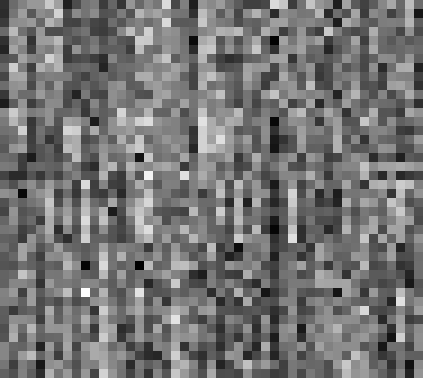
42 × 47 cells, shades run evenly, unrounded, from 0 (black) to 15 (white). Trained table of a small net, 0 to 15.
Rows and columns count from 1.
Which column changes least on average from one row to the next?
1
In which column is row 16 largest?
25
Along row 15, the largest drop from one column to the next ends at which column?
4
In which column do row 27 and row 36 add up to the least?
31
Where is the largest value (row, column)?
33, 10
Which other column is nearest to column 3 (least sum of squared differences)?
14
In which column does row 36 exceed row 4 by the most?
12
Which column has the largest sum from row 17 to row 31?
17
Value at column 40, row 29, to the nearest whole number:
9
